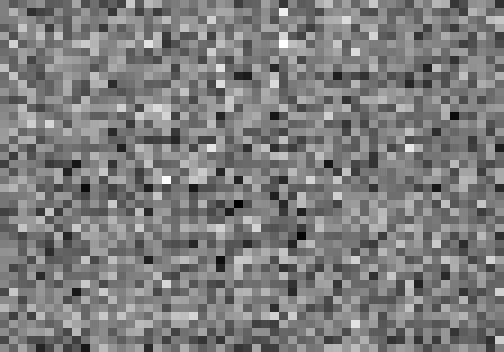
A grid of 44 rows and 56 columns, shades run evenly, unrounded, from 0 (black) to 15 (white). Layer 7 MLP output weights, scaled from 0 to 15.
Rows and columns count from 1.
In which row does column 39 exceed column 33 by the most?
36
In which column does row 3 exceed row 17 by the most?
39
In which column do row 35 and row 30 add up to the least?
34
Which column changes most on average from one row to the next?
32
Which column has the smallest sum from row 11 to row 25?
13
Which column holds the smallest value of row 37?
9
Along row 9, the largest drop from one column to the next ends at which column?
26
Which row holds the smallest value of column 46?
11
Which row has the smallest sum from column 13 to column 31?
24
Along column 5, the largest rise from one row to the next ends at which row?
28
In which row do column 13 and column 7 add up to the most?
35
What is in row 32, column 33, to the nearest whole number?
5
